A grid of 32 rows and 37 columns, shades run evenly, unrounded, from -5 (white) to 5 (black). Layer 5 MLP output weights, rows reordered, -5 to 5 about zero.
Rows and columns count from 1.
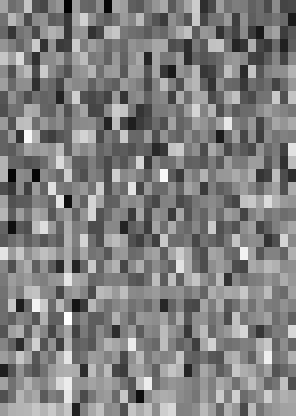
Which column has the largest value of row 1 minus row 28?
9
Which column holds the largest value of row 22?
29
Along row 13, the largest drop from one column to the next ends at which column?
37
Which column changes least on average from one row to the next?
13
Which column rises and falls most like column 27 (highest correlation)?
5
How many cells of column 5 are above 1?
11
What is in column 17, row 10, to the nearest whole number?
4
